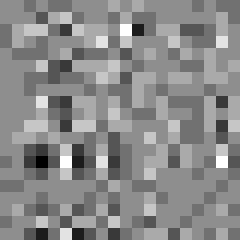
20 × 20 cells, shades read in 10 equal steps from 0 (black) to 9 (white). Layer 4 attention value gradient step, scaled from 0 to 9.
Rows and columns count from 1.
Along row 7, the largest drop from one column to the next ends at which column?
11
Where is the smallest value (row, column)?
14, 4
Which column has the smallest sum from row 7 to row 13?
6
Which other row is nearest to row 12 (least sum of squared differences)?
17
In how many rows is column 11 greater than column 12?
8
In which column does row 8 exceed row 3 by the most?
12
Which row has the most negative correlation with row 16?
18
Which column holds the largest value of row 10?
10
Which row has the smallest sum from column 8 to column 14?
20
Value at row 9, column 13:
5
